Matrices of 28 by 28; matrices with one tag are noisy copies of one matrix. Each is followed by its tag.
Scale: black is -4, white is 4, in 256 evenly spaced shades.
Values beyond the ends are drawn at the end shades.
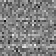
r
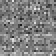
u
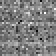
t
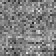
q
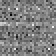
t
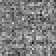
q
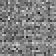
t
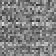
t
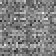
r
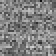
q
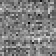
q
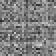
t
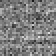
q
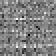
r
